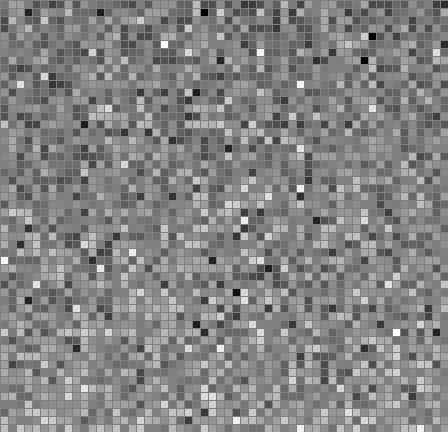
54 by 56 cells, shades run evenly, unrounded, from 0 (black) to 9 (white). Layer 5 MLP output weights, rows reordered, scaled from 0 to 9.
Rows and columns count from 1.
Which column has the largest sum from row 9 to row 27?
47
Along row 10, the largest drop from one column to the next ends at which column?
7
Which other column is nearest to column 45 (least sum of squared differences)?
52
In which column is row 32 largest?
17
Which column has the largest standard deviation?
26
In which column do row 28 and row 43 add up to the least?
40
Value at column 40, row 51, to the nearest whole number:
4
